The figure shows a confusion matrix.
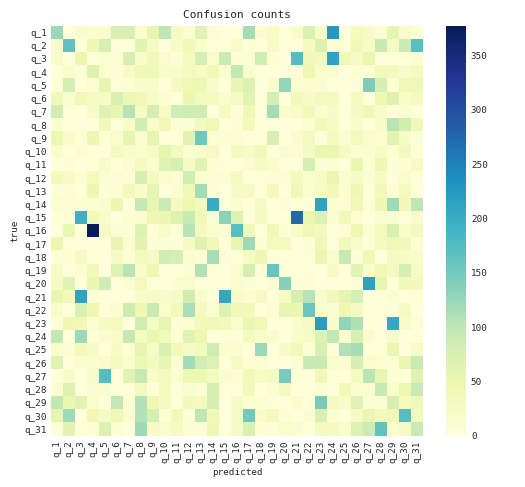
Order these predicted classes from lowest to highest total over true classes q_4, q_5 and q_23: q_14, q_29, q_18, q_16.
q_18, q_14, q_16, q_29
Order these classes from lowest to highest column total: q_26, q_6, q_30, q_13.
q_6, q_30, q_26, q_13
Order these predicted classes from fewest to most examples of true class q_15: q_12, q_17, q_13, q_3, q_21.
q_17, q_13, q_12, q_3, q_21
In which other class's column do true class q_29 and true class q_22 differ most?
q_23
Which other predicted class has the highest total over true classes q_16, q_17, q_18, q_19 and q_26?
q_4
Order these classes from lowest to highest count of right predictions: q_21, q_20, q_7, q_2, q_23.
q_21, q_7, q_20, q_2, q_23
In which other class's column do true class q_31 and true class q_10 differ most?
q_28
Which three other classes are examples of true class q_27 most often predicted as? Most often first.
q_5, q_20, q_8
